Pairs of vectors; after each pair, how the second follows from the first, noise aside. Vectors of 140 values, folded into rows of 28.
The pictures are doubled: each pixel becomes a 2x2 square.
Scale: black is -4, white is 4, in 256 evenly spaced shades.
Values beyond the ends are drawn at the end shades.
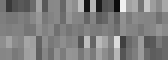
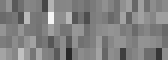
reversed, partly zeroed.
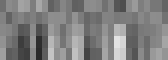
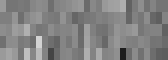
negated, partly zeroed.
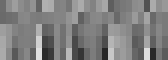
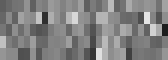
shuffled.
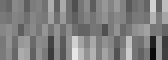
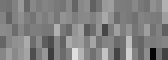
partly zeroed.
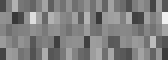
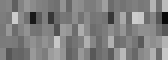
negated, partly zeroed.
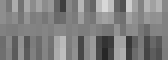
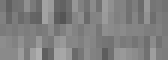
reversed, shrunk.
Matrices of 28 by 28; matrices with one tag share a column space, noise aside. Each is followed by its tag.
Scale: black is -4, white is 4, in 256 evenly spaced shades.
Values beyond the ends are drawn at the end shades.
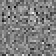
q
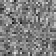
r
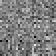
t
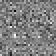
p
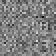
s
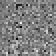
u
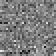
u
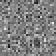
s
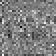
p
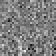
t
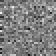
q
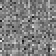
t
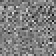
q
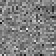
q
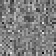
r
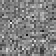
t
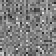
r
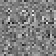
p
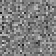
s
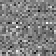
u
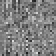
r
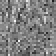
r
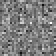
r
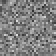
s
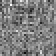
r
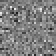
q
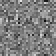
p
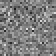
q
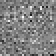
q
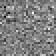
q
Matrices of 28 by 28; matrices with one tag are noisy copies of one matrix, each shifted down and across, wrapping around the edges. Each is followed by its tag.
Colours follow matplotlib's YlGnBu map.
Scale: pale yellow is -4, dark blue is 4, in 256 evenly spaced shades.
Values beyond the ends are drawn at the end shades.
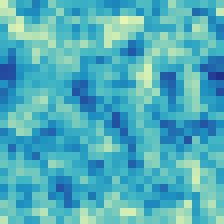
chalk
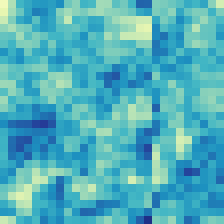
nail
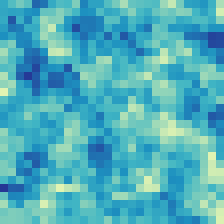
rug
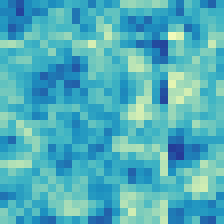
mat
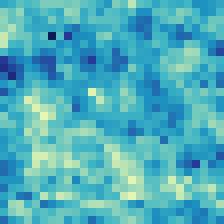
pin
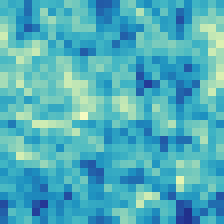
pin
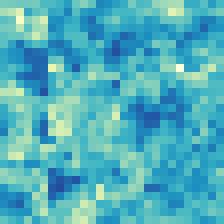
mat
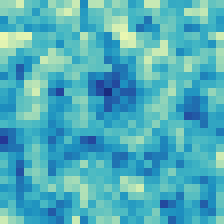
chalk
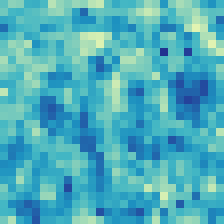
chalk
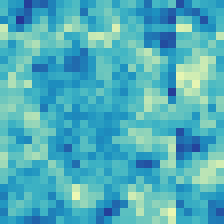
mat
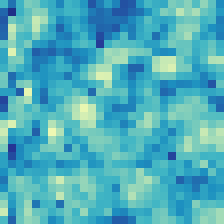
nail
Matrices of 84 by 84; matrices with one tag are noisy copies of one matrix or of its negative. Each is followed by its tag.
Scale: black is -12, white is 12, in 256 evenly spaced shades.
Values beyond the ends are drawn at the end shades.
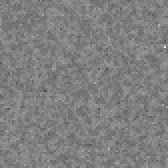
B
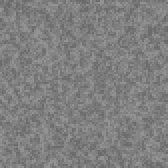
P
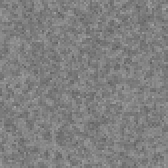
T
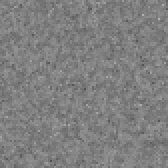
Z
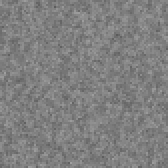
T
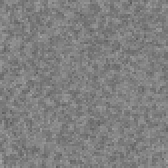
T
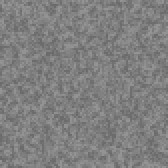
P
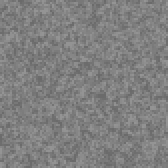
Z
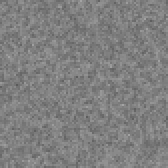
Z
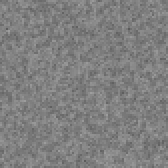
Z
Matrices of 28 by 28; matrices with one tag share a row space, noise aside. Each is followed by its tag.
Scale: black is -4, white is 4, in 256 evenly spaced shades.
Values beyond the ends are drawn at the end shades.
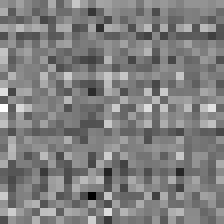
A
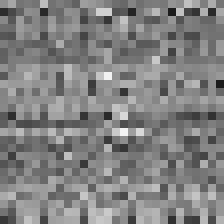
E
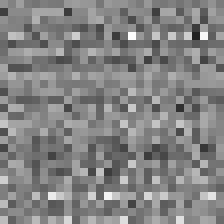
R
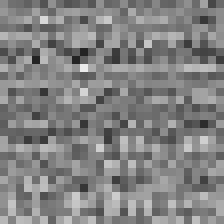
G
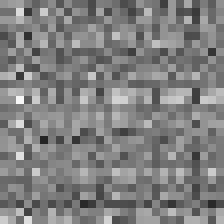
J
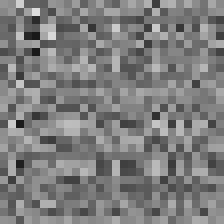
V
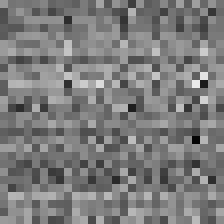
R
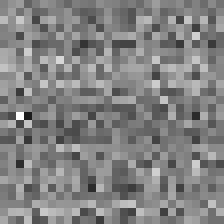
J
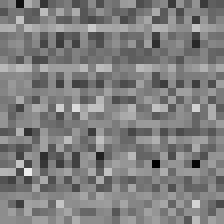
J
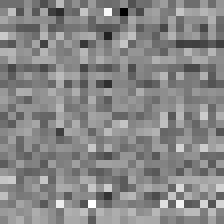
E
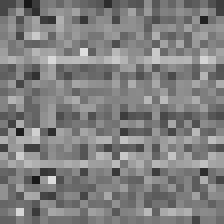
V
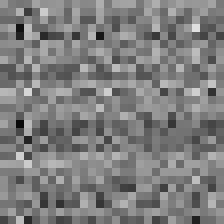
J
